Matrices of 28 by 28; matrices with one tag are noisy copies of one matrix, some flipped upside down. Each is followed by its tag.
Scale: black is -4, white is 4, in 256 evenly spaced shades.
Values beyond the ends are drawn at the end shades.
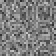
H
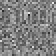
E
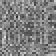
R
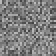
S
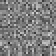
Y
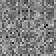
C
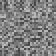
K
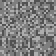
C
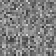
C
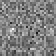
C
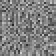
R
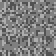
C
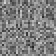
C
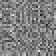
E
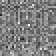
R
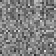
C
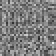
R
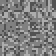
K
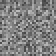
Y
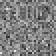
H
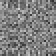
S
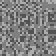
R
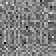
R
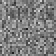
C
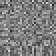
Y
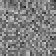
S
